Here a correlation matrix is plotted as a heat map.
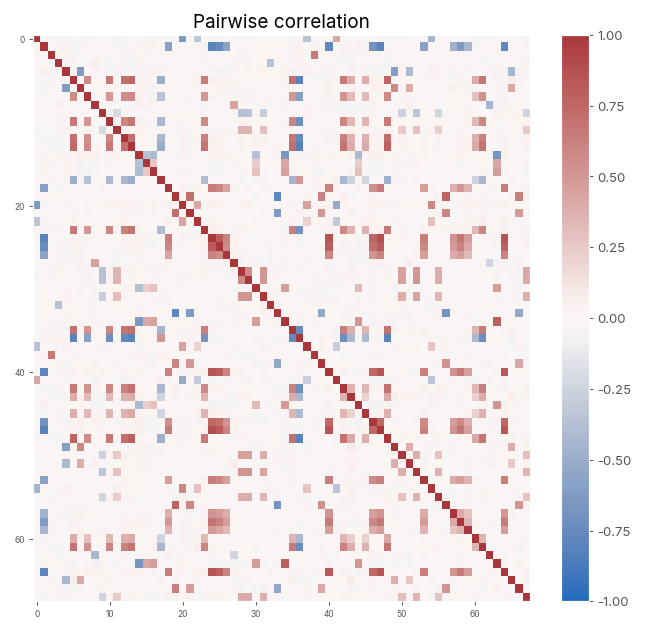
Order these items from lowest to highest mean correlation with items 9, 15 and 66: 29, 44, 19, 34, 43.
29, 43, 44, 34, 19
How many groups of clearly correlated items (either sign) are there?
10
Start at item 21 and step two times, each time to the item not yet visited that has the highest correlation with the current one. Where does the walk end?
56
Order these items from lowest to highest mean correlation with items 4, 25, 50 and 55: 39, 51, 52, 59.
51, 39, 59, 52
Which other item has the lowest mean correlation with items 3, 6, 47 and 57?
1
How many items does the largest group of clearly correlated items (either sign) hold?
15
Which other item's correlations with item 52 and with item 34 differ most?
63
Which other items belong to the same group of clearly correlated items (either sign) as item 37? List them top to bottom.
0, 20, 22, 41, 54
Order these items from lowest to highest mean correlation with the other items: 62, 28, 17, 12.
17, 62, 28, 12
